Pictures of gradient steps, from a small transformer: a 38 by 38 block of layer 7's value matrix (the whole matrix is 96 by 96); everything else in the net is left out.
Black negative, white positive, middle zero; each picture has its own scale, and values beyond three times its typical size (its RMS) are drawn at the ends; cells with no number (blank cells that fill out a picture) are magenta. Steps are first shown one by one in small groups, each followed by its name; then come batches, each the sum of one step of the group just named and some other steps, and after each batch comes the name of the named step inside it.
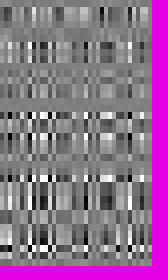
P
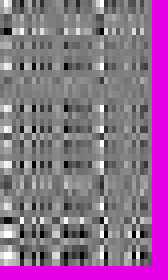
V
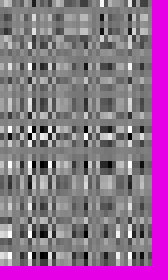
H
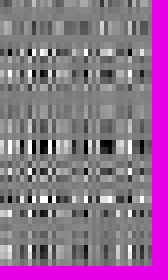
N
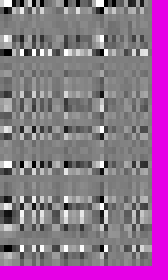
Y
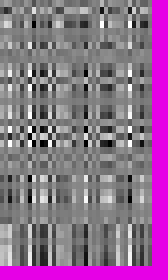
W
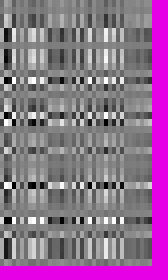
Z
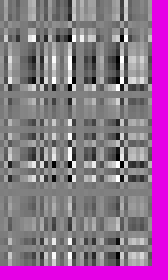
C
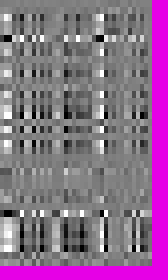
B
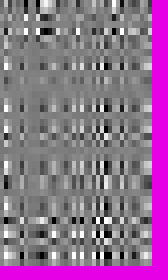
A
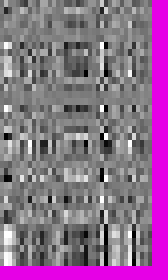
N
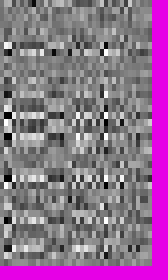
Z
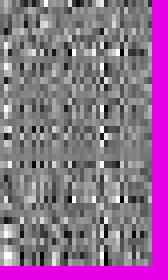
V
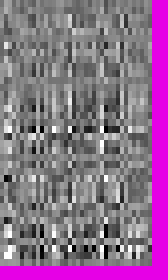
V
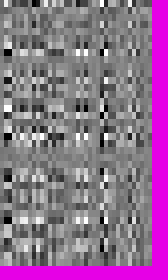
W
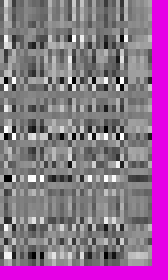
C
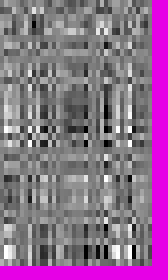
W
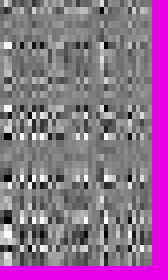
P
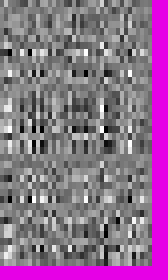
N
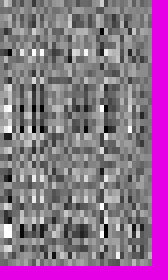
B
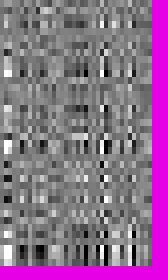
W
